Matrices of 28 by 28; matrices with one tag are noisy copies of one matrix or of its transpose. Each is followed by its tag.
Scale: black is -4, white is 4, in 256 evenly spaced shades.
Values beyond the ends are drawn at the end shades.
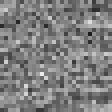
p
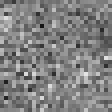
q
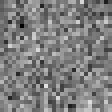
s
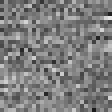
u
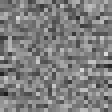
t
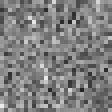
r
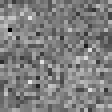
q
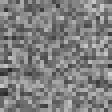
t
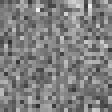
u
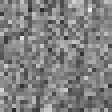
u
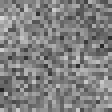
q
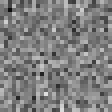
t
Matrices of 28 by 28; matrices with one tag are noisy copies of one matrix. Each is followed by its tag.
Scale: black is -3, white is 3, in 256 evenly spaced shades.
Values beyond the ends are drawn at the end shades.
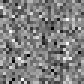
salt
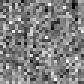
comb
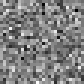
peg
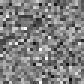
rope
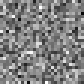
salt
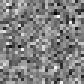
peg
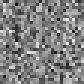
salt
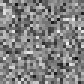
salt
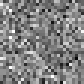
salt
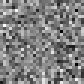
peg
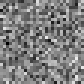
comb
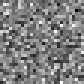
peg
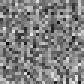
comb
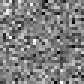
peg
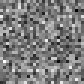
peg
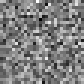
rope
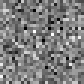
salt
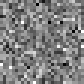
salt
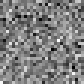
rope
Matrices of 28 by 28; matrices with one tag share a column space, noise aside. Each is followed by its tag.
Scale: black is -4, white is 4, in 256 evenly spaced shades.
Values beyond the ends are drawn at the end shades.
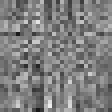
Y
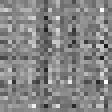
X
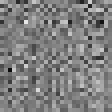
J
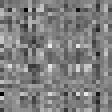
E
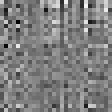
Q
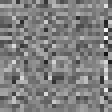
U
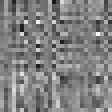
Y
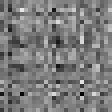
E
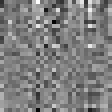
Q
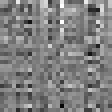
Q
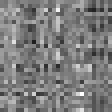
E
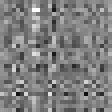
E
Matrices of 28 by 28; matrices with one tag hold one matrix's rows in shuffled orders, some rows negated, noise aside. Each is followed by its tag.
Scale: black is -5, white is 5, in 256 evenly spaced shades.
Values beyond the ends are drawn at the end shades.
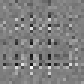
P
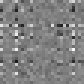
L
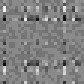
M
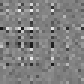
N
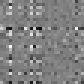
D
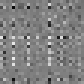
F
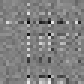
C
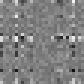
L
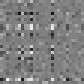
N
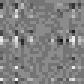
L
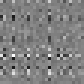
F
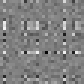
M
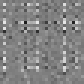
M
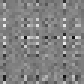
M
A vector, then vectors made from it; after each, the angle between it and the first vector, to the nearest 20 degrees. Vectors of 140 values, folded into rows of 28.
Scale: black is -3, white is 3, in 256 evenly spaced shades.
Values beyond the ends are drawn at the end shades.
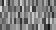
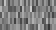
20 degrees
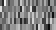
20 degrees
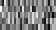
20 degrees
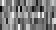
80 degrees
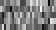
80 degrees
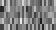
120 degrees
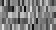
60 degrees
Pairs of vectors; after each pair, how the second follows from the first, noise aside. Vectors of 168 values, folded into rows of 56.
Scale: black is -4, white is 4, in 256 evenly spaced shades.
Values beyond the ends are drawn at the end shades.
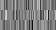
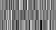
wrapped around, negated.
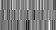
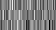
sign-scrambled.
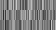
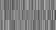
wrapped around, negated, shrunk.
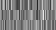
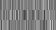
wrapped around, shrunk.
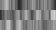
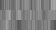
wrapped around, shrunk.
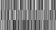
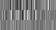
wrapped around, partly zeroed.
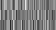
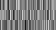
wrapped around, negated.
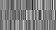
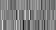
reversed, partly zeroed.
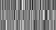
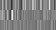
reversed, partly zeroed.
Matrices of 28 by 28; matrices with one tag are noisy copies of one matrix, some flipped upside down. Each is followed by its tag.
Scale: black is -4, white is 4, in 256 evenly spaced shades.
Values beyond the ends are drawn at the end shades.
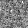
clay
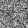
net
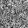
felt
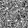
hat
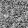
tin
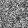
hat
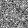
hat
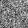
felt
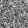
felt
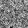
felt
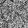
felt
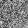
felt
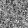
clay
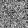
net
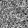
hat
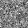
hat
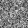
hat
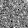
felt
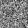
net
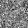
hat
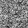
tin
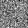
net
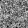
tin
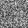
net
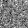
felt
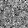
felt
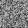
clay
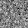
clay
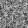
clay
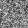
clay
